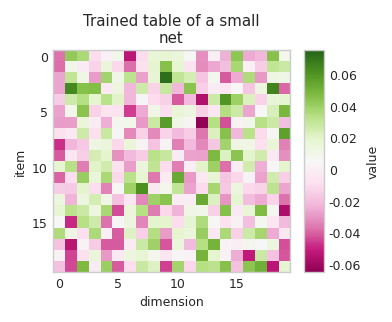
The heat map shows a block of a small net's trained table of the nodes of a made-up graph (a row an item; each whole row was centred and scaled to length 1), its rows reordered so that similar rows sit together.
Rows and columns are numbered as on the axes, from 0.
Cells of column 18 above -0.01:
16
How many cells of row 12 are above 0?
9
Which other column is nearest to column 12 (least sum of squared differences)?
0
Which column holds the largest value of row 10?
13
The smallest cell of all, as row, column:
6, 12
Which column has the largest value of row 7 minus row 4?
19
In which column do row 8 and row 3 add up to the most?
18
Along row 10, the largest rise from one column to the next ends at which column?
3
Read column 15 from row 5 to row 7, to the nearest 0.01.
0.03 0 -0.02
